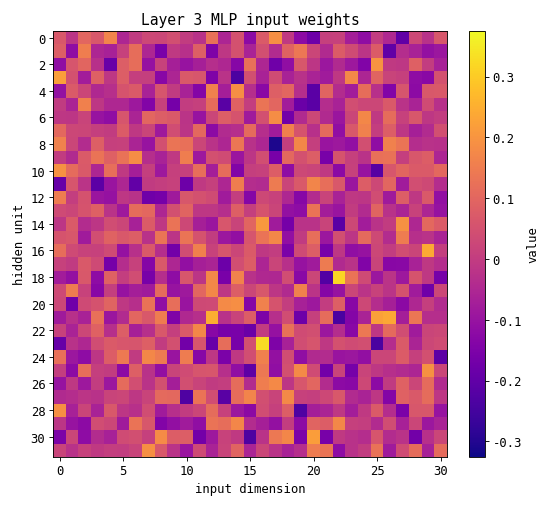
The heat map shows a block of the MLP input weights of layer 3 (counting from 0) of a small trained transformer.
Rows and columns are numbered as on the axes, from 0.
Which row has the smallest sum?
17
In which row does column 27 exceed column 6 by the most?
14
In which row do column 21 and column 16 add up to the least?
18
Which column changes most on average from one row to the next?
0
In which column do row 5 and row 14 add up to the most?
16
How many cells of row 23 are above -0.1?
25
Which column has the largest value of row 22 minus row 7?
8
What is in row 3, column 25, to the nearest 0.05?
0.1
